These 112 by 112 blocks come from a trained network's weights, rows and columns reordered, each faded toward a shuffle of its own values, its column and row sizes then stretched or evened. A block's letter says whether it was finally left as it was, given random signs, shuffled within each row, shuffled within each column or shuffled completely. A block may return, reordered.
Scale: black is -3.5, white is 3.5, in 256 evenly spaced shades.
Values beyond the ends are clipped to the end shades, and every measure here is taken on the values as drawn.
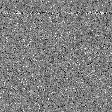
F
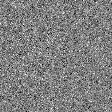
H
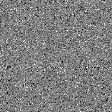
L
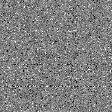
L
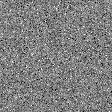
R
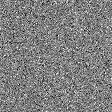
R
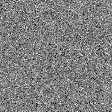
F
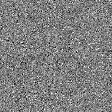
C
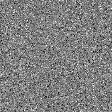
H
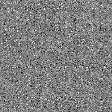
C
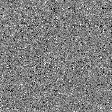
L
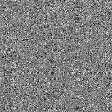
C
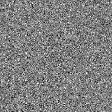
C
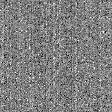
C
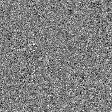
H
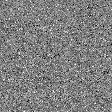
F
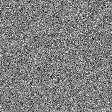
R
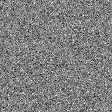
R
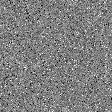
R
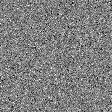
R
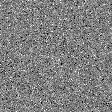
R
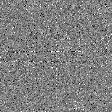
C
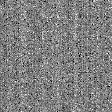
C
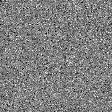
F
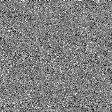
L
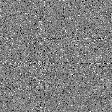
C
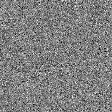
L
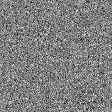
L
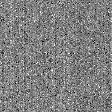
C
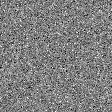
R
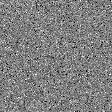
F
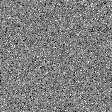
R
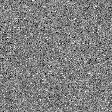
F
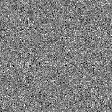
C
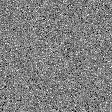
R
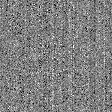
H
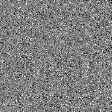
C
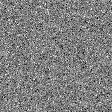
R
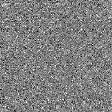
C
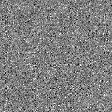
C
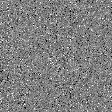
H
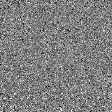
L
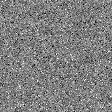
R
